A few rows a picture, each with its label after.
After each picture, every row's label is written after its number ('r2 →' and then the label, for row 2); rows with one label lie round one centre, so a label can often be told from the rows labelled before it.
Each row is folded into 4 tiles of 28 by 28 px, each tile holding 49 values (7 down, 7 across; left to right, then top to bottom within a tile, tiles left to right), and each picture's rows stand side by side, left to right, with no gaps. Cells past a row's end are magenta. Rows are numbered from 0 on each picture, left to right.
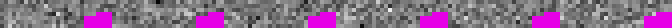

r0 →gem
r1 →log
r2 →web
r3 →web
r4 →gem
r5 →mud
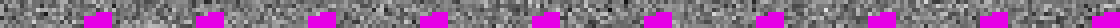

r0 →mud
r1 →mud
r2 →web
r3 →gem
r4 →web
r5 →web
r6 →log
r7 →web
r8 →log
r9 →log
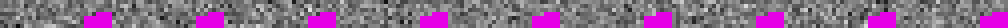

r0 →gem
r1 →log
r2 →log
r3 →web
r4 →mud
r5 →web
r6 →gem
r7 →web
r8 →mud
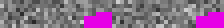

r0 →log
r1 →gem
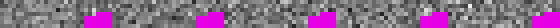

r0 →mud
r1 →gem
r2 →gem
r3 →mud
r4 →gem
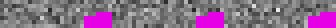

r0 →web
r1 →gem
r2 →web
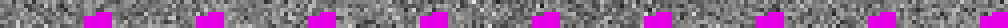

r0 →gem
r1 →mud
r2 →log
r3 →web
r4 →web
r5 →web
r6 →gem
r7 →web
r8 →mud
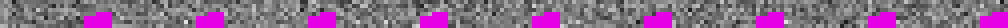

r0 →log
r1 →log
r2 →mud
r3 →web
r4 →mud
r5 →log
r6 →log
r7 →log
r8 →gem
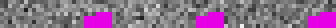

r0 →log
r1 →gem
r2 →gem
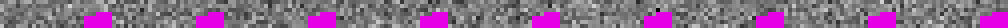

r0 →log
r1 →gem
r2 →log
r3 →web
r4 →web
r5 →mud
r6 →gem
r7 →mud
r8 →mud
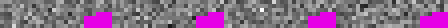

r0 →gem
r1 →log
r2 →log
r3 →gem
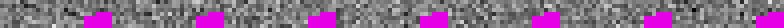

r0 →gem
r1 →log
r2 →web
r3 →gem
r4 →mud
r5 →web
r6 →log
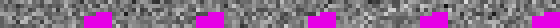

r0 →mud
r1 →log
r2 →mud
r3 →log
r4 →mud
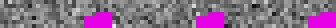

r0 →gem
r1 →web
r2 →gem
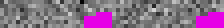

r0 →mud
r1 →mud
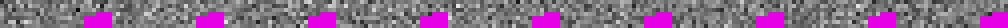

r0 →mud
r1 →web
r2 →log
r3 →log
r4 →mud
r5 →gem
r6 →gem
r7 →web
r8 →log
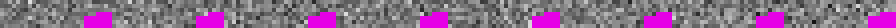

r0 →mud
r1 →mud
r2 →web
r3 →web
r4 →web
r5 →log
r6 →mud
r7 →web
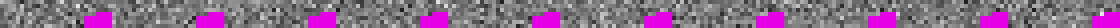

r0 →gem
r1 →log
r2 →web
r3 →gem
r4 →gem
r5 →log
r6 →gem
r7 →mud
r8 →mud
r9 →mud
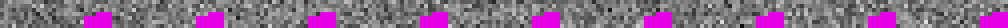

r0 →log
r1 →web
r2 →log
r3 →gem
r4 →log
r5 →web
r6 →mud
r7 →web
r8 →log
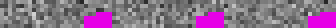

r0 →mud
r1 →gem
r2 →web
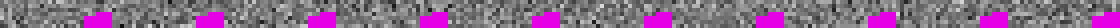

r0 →mud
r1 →web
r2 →web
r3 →log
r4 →mud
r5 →log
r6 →log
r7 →web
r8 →mud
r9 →mud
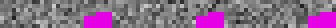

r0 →mud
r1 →mud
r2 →log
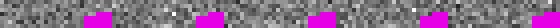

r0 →gem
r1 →gem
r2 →mud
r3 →gem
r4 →gem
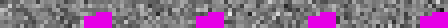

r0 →web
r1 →mud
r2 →web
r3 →gem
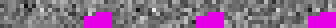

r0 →gem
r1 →gem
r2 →web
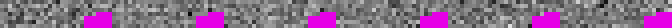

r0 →log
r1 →mud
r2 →mud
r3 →log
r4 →mud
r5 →mud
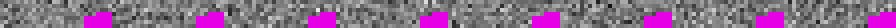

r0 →web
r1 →gem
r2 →mud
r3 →log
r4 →web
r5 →log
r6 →mud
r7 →log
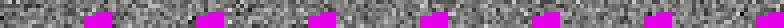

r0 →gem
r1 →gem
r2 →gem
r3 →log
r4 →web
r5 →mud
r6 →log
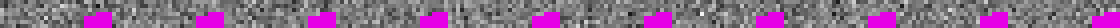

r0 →mud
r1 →gem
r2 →web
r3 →gem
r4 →mud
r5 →gem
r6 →log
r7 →gem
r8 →web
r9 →mud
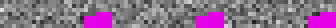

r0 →log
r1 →log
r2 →log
